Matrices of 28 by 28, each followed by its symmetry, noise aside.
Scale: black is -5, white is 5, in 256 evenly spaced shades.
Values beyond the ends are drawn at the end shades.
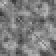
symmetric.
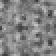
mirrored top to bottom.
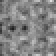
mirrored top to bottom.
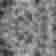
mirrored top to bottom.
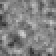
symmetric across the other diagonal.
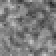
symmetric across the other diagonal.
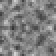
mirrored top to bottom.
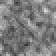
symmetric across the other diagonal.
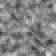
no symmetry.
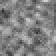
no symmetry.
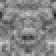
mirrored left to right.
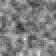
no symmetry.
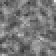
no symmetry.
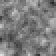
symmetric across the other diagonal.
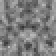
mirrored left to right.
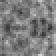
mirrored top to bottom.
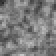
symmetric.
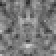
mirrored left to right.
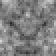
mirrored left to right.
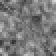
symmetric across the other diagonal.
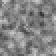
symmetric across the other diagonal.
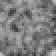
symmetric.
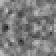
mirrored top to bottom.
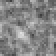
symmetric across the other diagonal.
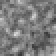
symmetric.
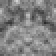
mirrored left to right.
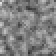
no symmetry.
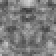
mirrored left to right.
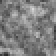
no symmetry.
